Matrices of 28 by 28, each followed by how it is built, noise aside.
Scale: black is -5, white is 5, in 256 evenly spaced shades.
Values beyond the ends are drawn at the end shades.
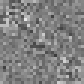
block diagonal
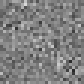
block diagonal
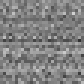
repeating columns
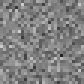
noise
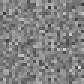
repeating rows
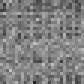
blocks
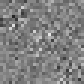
block diagonal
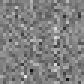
uneven columns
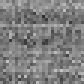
blocks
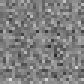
repeating columns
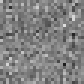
uneven columns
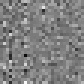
uneven columns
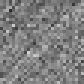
Hankel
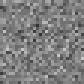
repeating columns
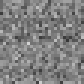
repeating columns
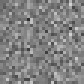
repeating rows
